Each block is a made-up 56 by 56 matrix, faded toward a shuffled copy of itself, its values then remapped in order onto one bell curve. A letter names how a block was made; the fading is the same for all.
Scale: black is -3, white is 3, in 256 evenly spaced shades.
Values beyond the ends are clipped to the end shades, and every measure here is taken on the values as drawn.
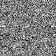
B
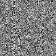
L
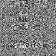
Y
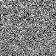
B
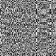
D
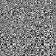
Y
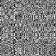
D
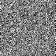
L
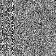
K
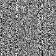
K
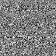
B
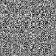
Y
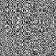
D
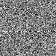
B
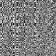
D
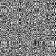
D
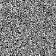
L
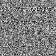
B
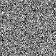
L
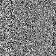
L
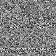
B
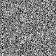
L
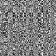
D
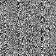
K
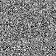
B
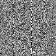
K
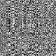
D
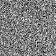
L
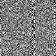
K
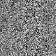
L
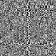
Y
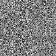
L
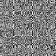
D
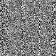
K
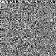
Y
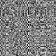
D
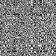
Y
